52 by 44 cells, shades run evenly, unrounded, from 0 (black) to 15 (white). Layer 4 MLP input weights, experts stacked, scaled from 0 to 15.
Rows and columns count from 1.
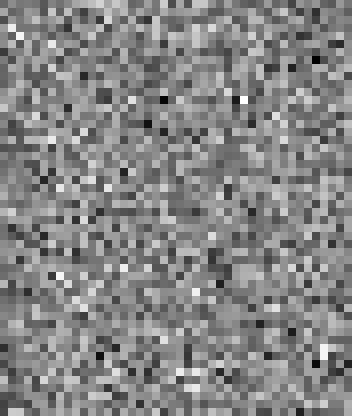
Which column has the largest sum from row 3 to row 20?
36
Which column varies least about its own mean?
26
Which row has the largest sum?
24
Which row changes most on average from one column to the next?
45
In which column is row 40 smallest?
11
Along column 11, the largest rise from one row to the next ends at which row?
7
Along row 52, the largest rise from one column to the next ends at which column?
2
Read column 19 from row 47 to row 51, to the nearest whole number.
3 4 9 8 9
